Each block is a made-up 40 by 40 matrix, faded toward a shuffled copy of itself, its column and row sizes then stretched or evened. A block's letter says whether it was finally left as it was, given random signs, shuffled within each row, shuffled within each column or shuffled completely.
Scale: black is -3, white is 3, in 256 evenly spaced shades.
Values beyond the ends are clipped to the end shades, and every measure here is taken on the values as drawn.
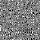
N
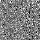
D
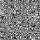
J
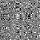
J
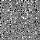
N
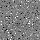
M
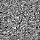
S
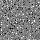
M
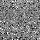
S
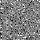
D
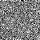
S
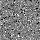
M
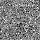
M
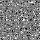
S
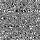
S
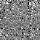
N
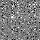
N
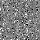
D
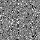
D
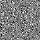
D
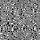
J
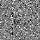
D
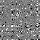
J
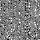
D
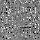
N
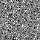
D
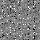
D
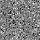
D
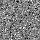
M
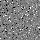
M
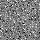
M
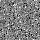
M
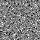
M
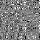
J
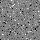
M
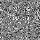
N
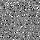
S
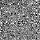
N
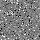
M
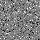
M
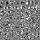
J
